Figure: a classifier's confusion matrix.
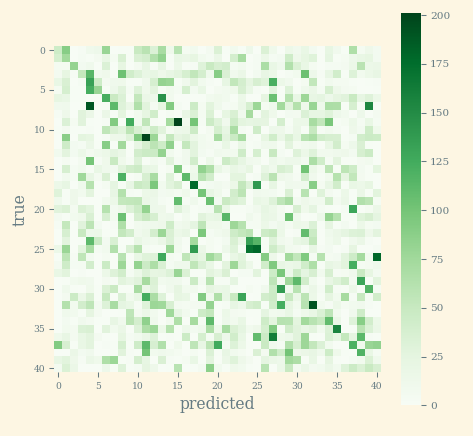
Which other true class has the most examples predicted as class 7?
9
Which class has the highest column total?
11
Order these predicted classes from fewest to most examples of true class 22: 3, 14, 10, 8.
10, 3, 14, 8
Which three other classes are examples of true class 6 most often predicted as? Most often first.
13, 27, 31
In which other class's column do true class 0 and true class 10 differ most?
1
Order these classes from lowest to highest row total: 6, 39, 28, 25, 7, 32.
39, 28, 6, 25, 32, 7
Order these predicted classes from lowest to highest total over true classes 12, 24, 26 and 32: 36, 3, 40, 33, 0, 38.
0, 36, 33, 3, 38, 40
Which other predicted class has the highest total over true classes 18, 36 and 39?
27
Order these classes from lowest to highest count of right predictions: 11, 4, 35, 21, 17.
21, 4, 35, 17, 11
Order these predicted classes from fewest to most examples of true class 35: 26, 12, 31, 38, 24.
24, 31, 26, 38, 12
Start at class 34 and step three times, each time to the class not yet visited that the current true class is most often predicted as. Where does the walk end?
31
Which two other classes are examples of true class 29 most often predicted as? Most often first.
38, 30
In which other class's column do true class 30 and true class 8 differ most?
28
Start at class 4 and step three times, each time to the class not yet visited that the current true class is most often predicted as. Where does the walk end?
20
